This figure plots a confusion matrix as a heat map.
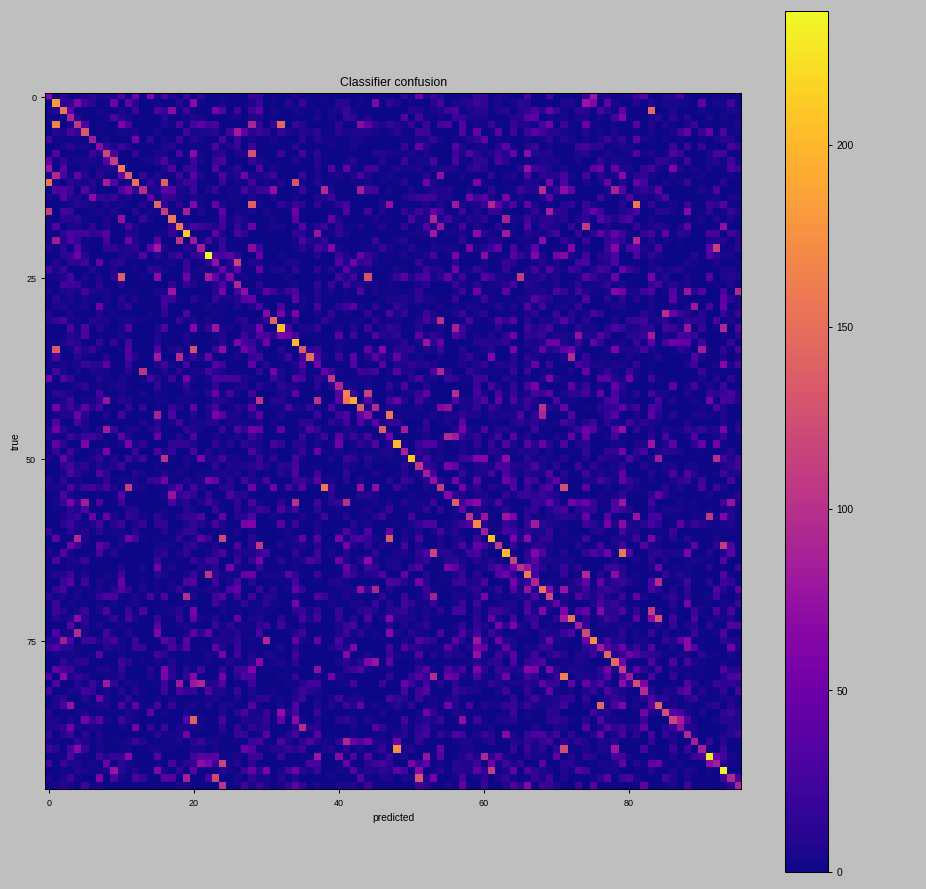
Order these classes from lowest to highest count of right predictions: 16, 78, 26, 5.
26, 16, 5, 78
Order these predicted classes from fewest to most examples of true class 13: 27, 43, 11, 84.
27, 84, 11, 43
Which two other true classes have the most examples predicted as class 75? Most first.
0, 1
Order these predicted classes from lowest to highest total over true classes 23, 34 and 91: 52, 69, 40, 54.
69, 54, 40, 52
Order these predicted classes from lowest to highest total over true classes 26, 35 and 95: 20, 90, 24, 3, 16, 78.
16, 3, 78, 90, 20, 24
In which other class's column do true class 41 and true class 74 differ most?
44
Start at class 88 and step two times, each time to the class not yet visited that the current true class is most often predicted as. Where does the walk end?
79
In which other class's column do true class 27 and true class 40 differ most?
95
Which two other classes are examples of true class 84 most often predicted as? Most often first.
76, 3
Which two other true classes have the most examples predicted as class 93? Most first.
62, 32
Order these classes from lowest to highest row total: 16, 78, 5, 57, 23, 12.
57, 23, 78, 5, 16, 12
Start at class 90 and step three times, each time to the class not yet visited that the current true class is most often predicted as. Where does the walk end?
7
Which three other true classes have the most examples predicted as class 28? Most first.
15, 8, 4
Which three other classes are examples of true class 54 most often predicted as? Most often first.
38, 71, 11
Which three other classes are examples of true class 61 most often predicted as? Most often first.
47, 24, 4
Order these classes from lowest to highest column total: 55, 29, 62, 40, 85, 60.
85, 55, 40, 62, 60, 29
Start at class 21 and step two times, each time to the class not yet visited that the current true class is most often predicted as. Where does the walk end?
24
